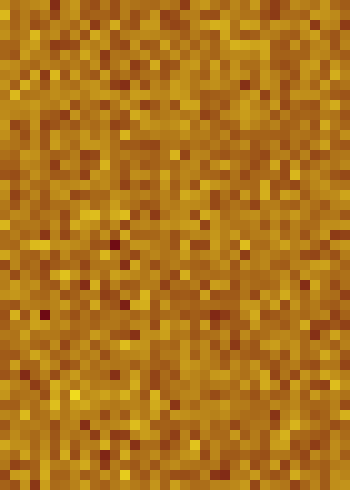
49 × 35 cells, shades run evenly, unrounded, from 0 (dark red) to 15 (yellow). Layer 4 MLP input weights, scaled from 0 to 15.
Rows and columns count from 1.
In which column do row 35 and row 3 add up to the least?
10
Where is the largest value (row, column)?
40, 8
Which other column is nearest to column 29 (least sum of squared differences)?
15
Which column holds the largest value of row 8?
6
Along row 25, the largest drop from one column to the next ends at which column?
20
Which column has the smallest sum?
29
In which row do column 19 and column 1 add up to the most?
23
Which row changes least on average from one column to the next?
21
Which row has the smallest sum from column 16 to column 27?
32
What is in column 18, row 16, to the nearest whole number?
12
